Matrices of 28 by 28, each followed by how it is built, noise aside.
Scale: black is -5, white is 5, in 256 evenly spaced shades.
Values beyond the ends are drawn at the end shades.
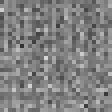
blocks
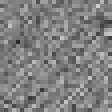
Hankel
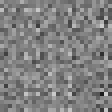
low rank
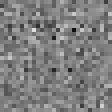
uneven rows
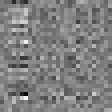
low rank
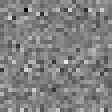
uneven rows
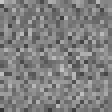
repeating columns
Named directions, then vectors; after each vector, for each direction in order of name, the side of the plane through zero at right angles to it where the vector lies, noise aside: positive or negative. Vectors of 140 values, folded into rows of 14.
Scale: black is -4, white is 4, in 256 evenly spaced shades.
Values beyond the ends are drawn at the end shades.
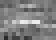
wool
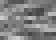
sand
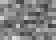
positive, negative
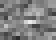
negative, positive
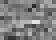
negative, positive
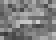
negative, positive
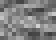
positive, positive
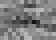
negative, negative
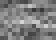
positive, positive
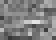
negative, positive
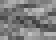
negative, negative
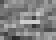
negative, positive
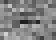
positive, negative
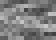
positive, positive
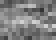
positive, positive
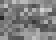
negative, negative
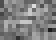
negative, positive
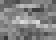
positive, positive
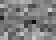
negative, negative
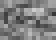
negative, negative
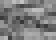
negative, negative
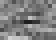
positive, negative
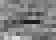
positive, negative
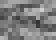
negative, negative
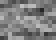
positive, positive
